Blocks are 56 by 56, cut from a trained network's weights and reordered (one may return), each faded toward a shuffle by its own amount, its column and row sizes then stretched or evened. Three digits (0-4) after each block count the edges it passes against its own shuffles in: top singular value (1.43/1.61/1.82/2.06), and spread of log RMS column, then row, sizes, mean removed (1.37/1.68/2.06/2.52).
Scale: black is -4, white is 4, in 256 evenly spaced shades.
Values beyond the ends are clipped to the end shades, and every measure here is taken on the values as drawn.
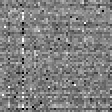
2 1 0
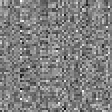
4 3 0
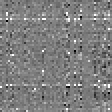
3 4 1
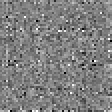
0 2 3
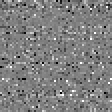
0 0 3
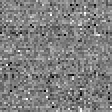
1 1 2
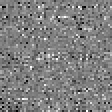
1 0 3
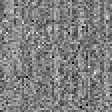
2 0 0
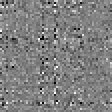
2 4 3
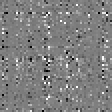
2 4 2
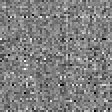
0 1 4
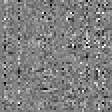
0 4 3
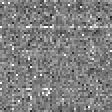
1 1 0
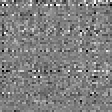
3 1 4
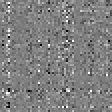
2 4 3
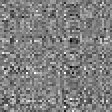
4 2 4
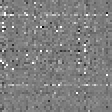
1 3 2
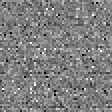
0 0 1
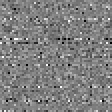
0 1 4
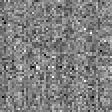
2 0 1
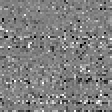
1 1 3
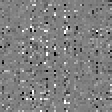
0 4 2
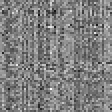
3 0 2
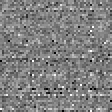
1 0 3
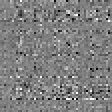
2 3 4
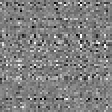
4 3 4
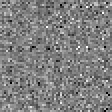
0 1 3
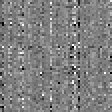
3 4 2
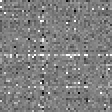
2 3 2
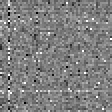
1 2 0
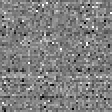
1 2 1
